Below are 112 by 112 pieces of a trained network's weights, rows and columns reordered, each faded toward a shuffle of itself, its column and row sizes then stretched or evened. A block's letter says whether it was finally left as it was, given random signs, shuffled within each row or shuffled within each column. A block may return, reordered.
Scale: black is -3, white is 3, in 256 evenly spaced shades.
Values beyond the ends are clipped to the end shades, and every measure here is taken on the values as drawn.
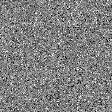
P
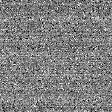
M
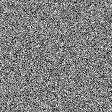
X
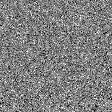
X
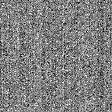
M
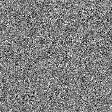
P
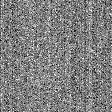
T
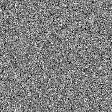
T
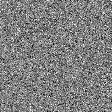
T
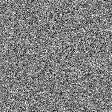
X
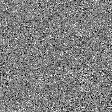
P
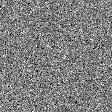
T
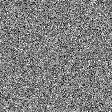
X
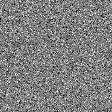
P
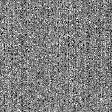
M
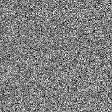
M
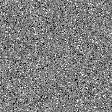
T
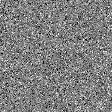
T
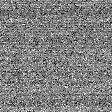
X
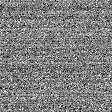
X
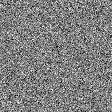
X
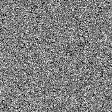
T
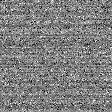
X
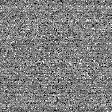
M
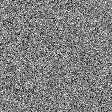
X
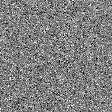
T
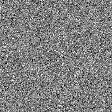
P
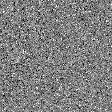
T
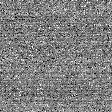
X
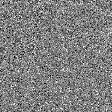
P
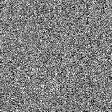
M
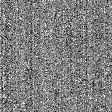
T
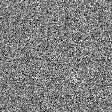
P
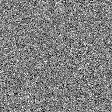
X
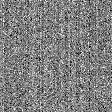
T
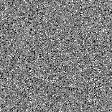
P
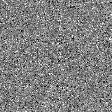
P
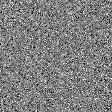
T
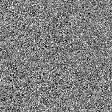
P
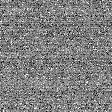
X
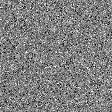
X
